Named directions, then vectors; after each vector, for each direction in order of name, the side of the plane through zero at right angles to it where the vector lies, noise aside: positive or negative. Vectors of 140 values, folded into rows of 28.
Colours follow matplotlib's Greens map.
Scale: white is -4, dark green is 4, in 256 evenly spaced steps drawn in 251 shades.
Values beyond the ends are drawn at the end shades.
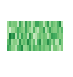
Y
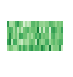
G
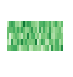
negative, negative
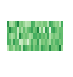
positive, negative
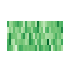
positive, positive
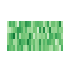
negative, positive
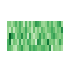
positive, positive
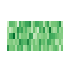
negative, positive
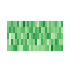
negative, negative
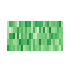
negative, positive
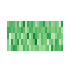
negative, negative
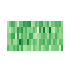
negative, positive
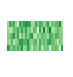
negative, positive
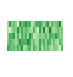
negative, positive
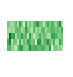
positive, positive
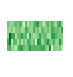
positive, positive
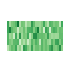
positive, negative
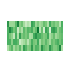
positive, negative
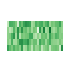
negative, positive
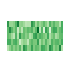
positive, negative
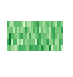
positive, positive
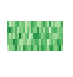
positive, negative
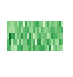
positive, positive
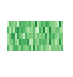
negative, positive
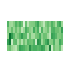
positive, positive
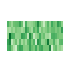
positive, positive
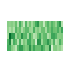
positive, positive
